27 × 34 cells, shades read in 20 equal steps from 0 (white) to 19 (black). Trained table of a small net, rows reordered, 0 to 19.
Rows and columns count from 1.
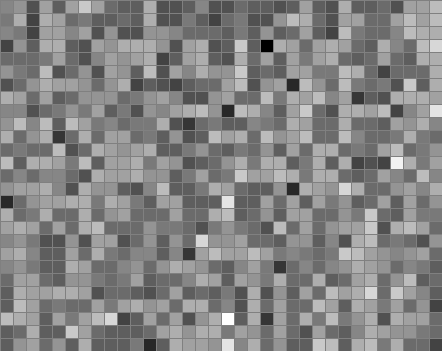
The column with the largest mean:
15
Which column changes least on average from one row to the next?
29
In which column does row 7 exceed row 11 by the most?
23
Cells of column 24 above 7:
13
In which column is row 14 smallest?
19
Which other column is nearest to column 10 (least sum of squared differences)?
11
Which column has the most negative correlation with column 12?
3
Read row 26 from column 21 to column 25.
11 7 11 13 7
